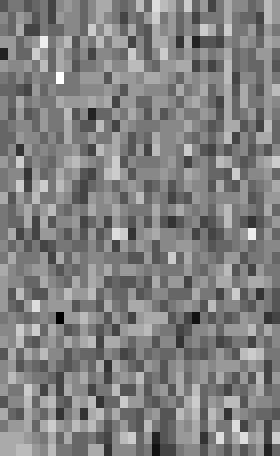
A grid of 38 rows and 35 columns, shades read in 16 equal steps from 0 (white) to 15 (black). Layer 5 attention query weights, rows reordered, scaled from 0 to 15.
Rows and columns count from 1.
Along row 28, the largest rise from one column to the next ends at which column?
6
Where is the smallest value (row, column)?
7, 8
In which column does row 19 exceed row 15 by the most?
14
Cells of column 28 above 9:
6
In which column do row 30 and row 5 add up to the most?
1
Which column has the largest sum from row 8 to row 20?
27
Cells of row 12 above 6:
26
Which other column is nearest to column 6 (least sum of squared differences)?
2
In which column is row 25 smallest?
30
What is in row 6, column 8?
5
